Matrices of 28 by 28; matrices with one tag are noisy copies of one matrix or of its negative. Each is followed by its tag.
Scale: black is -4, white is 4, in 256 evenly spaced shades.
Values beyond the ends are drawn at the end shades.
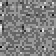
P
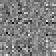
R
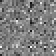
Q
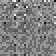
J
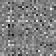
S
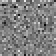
J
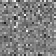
J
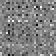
S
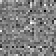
Q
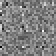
P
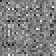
S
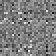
R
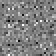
S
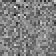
J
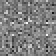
R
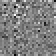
J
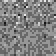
J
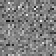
S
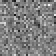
J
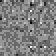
Q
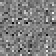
R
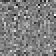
J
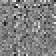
J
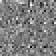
Q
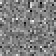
Q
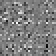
R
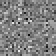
R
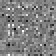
S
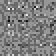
S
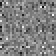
P
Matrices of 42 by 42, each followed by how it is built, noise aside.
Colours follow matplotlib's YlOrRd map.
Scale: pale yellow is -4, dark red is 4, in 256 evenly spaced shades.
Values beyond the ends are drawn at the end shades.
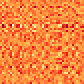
low rank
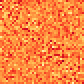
block diagonal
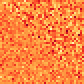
upper triangular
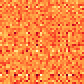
low rank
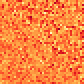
upper triangular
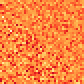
lower triangular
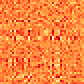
low rank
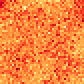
smooth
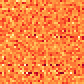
uneven rows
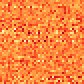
uneven rows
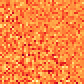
lower triangular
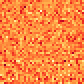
uneven rows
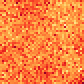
smooth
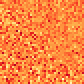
lower triangular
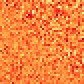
upper triangular
